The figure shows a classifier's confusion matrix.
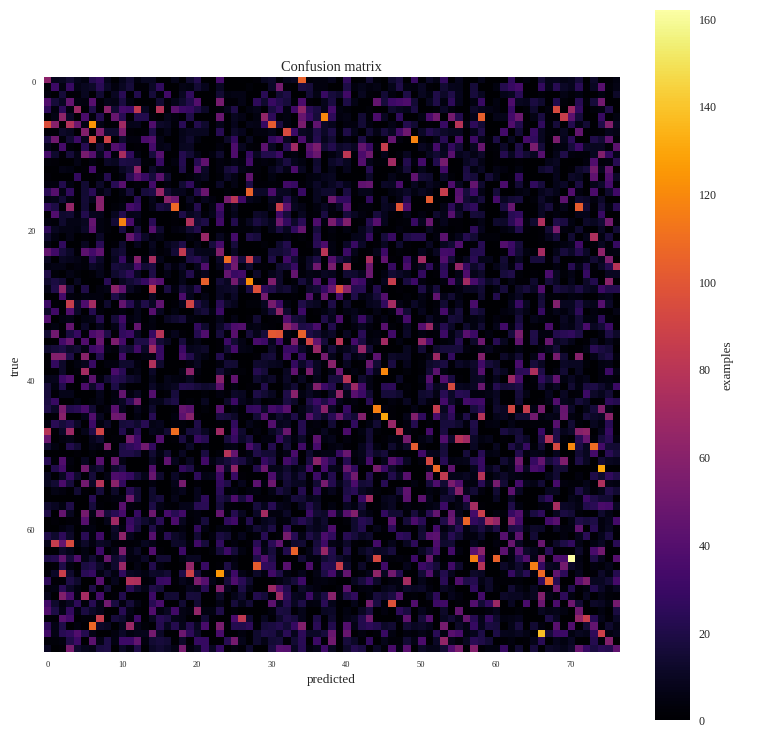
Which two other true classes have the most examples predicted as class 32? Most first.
7, 33
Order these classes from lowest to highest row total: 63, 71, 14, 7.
71, 14, 7, 63
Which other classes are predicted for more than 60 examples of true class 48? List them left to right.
55, 56, 67
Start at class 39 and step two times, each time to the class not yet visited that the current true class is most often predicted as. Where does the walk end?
58
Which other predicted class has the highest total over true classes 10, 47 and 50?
40
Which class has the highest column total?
10
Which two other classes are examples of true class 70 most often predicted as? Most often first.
46, 60
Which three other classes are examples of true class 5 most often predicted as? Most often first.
37, 58, 69
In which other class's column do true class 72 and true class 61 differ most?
26
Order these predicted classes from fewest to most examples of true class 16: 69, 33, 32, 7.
33, 32, 69, 7
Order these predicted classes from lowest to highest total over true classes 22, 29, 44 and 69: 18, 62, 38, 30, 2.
30, 38, 18, 62, 2
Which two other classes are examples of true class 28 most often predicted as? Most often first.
39, 14
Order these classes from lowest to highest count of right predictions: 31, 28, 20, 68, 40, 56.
20, 56, 68, 31, 40, 28
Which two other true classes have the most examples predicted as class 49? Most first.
8, 45
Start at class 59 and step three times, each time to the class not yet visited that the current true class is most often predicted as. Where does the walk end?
12
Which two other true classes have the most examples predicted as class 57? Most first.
64, 76
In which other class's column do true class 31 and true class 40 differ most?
62
